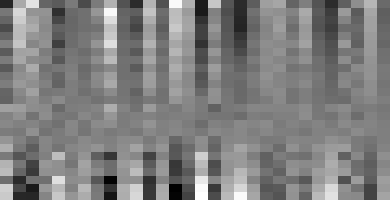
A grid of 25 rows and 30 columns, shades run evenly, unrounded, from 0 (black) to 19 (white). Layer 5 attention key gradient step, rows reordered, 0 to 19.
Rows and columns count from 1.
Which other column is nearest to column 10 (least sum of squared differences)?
13
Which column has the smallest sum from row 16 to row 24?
14
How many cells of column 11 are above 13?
3
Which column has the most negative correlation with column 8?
5
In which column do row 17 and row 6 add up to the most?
9
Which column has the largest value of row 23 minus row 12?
16
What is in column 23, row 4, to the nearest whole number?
8
